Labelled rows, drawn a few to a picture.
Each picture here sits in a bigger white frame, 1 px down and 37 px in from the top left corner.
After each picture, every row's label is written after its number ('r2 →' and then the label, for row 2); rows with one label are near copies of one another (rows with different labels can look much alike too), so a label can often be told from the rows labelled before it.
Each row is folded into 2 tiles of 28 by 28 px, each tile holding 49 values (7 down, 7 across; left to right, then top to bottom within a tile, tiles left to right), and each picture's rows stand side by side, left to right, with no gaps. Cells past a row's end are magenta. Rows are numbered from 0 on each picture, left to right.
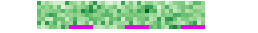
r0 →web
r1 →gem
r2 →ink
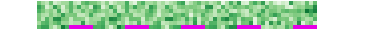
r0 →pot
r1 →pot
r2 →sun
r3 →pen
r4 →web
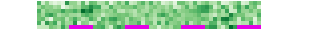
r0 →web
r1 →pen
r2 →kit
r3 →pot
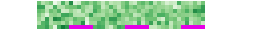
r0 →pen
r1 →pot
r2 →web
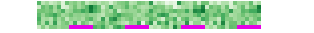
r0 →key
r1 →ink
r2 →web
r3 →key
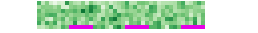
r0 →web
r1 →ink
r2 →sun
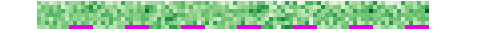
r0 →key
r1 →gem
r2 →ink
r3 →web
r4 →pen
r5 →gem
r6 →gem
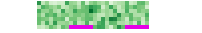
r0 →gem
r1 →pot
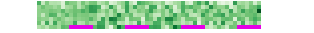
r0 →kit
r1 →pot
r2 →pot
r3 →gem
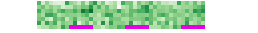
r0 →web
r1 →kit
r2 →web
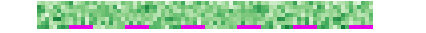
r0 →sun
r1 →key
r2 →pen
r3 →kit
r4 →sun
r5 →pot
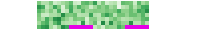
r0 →pot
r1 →kit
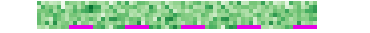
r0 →key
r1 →pen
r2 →ink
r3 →pen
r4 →kit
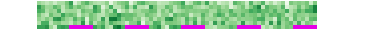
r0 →sun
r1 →ink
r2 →sun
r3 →kit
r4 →key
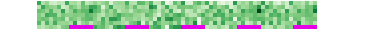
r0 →gem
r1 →ink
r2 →pen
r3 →gem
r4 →gem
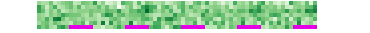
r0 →ink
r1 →kit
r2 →pot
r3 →web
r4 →web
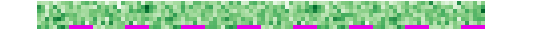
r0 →ink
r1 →key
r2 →pot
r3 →pen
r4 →key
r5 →ink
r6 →pot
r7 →gem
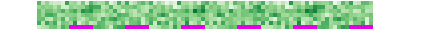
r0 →web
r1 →pen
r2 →web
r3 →kit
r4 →web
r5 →pen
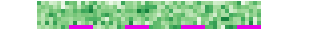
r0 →kit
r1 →web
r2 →pen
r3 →sun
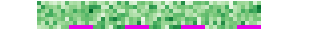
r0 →gem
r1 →pen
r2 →pen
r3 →key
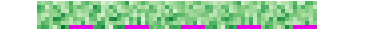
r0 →pot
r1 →sun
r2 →ink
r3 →sun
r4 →pot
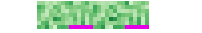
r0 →sun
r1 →sun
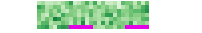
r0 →sun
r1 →kit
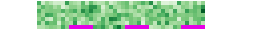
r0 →web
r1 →ink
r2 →gem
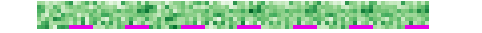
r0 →sun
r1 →web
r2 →ink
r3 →web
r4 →web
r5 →web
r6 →web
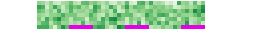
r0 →pot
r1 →pot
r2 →web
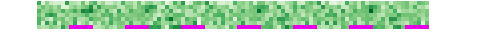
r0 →web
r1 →gem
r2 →pen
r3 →gem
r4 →pot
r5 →gem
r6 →ink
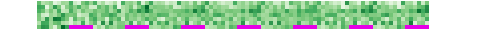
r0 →pot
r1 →key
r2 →web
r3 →web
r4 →kit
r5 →web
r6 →web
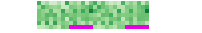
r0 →gem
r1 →gem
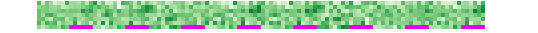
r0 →web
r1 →kit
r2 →ink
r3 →web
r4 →web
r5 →pen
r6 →gem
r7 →web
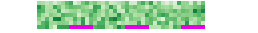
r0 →sun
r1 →pot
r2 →web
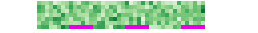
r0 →pot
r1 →sun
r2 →gem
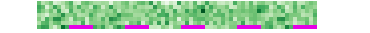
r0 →pot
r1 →ink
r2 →gem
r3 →gem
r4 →pot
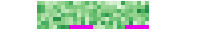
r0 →sun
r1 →web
